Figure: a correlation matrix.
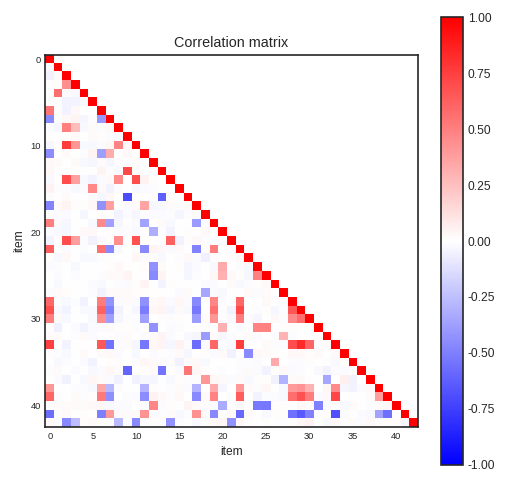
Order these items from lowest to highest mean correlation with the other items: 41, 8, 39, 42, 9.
41, 42, 9, 8, 39
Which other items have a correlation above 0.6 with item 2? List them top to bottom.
10, 14, 21
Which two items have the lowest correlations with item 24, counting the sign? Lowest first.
40, 12
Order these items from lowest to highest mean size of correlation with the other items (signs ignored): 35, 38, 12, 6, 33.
35, 12, 38, 6, 33
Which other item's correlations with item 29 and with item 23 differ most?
33
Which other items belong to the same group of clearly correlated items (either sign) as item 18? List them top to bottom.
27, 32, 37
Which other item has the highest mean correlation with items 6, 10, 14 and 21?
2
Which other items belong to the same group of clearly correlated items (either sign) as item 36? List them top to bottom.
9, 13, 16
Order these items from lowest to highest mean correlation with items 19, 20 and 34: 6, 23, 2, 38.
23, 2, 38, 6
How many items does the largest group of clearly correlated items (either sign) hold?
14
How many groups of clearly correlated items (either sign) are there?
9
